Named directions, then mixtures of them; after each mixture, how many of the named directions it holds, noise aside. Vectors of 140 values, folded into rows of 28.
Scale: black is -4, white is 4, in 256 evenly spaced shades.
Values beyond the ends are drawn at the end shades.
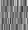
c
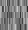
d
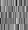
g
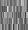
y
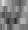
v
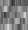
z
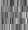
two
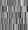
two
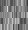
three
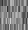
four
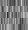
four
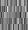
two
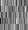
one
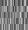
three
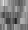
one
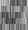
three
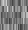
four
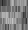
three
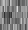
four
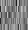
two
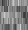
three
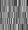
two
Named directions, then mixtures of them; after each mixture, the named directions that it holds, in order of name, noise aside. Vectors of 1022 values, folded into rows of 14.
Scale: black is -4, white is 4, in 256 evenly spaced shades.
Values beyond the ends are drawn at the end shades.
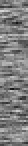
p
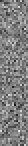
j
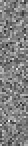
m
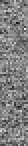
j, p.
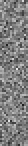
m.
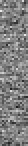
m, p.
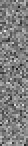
j, m.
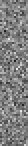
j, m.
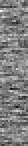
m, p.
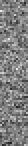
j, m, p.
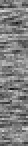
p.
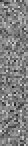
j.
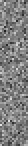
m.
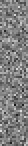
j, m.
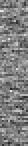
m, p.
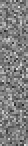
j, m.
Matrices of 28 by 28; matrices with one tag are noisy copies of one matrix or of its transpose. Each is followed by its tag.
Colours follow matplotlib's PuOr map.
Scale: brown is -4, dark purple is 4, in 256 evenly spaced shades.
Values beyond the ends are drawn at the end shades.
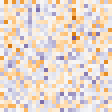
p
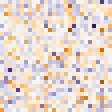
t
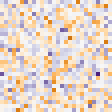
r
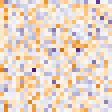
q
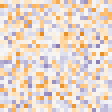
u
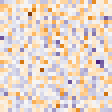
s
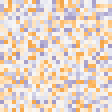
s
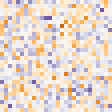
q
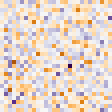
q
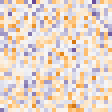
r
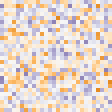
q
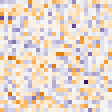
p
